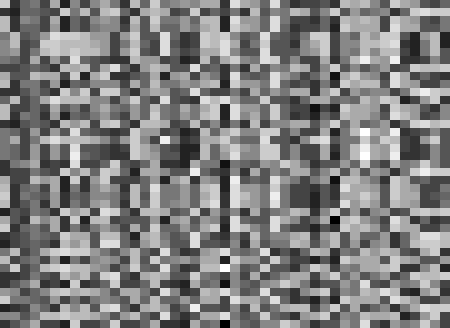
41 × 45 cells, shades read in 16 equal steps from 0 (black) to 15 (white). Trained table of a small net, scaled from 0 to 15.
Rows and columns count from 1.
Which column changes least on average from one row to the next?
3
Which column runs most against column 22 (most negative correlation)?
30
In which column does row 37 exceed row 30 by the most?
23
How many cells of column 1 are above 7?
19
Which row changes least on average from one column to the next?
40
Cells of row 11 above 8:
18
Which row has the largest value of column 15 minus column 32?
27
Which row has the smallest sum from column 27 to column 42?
14
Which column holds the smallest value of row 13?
41
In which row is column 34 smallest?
28
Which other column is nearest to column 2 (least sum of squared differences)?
32
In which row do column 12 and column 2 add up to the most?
21
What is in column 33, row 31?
8
